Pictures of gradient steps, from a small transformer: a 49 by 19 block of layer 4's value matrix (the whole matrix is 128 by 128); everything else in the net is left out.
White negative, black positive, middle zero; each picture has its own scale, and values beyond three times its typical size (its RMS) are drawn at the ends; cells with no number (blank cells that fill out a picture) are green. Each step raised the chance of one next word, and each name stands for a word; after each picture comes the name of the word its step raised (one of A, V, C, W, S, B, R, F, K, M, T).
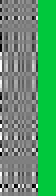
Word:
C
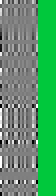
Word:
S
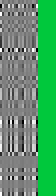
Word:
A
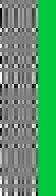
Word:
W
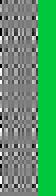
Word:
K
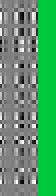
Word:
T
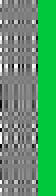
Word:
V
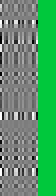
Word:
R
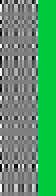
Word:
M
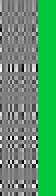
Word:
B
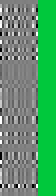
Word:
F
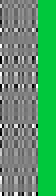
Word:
W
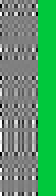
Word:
A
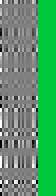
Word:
S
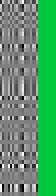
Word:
M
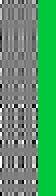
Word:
S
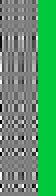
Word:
C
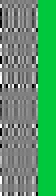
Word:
W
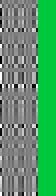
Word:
W
